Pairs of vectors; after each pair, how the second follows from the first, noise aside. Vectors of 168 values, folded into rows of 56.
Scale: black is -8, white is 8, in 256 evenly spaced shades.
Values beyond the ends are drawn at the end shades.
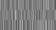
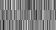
wrapped around, negated, scaled up.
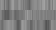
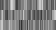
wrapped around, negated, scaled up.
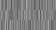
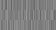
shrunk.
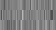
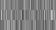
negated.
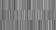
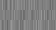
wrapped around, shrunk.
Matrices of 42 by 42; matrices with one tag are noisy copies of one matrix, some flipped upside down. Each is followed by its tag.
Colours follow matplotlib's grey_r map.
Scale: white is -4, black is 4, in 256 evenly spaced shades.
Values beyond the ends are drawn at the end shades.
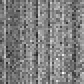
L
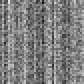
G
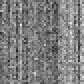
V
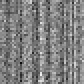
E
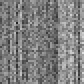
V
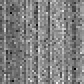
L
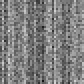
G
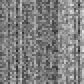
V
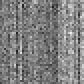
V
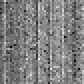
L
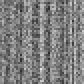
E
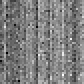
L
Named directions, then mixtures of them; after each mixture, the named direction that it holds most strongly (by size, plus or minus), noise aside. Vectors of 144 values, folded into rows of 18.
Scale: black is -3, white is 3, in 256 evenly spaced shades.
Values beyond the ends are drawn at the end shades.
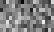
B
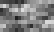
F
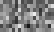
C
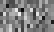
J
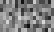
B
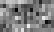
F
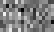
J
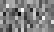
J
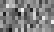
J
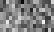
B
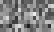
C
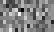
J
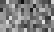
B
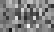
C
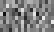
J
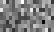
B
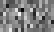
J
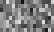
B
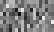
J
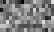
B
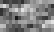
F
